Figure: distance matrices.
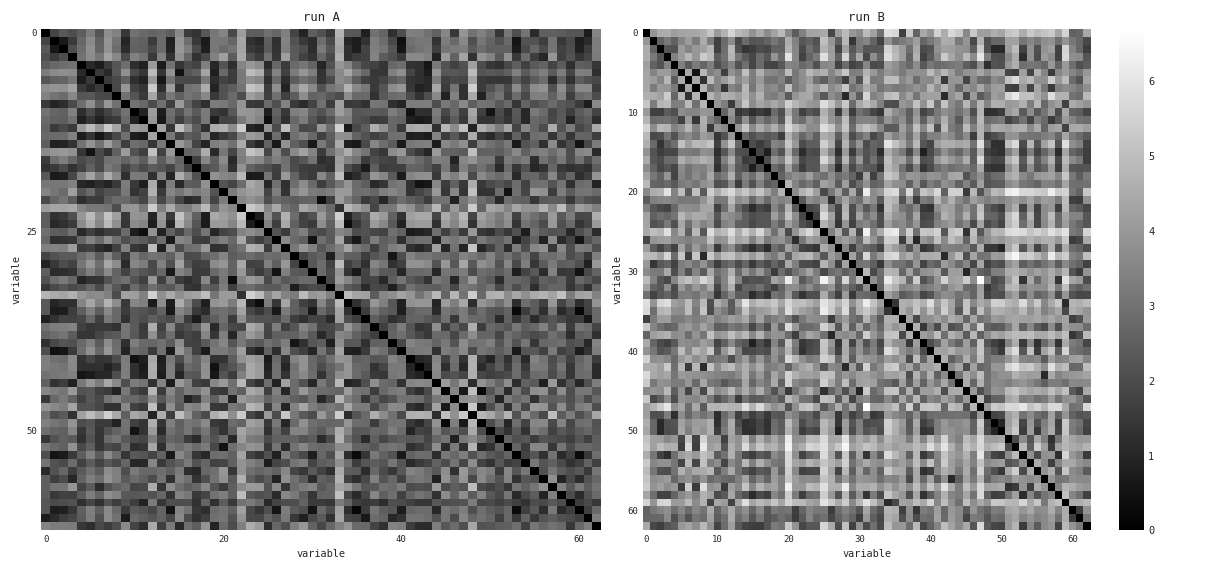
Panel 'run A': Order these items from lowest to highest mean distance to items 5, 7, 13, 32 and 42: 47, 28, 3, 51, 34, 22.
47, 51, 28, 22, 3, 34
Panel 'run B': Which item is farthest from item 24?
52
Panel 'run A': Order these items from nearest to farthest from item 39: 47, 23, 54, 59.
59, 23, 54, 47
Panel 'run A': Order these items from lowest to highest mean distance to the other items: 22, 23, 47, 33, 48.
47, 23, 48, 22, 33
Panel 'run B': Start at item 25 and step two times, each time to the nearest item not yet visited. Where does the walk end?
30
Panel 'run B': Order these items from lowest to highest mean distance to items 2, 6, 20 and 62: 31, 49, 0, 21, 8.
49, 8, 21, 31, 0
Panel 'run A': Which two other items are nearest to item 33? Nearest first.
22, 8
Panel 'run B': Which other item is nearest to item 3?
53
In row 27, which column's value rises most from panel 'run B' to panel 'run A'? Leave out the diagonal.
48
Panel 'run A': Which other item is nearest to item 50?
10
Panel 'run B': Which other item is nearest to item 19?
13
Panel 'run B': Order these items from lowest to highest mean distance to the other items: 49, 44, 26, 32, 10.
10, 49, 32, 44, 26
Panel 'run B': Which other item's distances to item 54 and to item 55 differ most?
40
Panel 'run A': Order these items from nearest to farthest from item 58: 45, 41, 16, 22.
41, 16, 45, 22
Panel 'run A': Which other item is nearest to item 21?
31
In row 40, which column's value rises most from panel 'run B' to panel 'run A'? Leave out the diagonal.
22
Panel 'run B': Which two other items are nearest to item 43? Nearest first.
56, 37
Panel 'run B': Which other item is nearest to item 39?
15
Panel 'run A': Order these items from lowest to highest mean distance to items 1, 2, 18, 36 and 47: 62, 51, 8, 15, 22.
51, 8, 62, 15, 22
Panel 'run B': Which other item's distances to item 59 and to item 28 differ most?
34
